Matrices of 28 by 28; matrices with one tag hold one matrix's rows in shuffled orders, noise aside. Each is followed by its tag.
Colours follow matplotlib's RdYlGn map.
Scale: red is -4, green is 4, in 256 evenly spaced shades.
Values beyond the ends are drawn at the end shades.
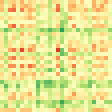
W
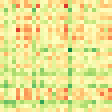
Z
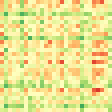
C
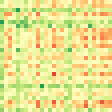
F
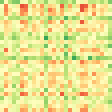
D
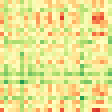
C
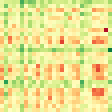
C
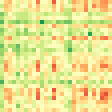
F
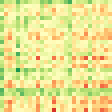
F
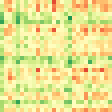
F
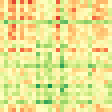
W
